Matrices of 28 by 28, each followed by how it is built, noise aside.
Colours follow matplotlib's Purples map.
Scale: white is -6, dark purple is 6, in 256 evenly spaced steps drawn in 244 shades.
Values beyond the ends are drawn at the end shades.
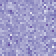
uneven columns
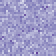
noise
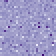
sparse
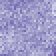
smooth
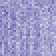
blocks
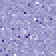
sparse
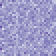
repeating rows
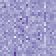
uneven columns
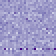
uneven rows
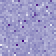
sparse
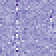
uneven columns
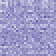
blocks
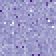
sparse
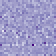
uneven rows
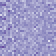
repeating rows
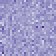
uneven columns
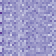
repeating rows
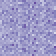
repeating rows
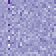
uneven columns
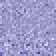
uneven rows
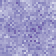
smooth
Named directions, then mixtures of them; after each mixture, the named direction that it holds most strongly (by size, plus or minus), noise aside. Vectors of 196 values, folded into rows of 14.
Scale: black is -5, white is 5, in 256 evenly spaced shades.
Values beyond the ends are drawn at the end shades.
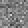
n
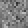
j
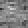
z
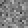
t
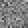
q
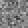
q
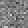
n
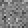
q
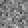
t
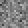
t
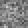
z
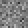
t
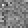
q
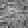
z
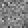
q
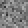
t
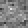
z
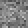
z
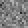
t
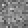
q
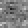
z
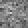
z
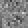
j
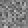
t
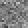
j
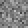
t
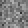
t
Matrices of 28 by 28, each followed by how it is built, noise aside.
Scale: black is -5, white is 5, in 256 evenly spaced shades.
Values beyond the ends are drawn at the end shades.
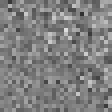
upper triangular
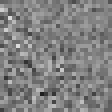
lower triangular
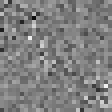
block diagonal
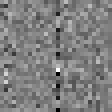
uneven columns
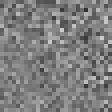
upper triangular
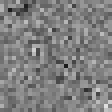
block diagonal
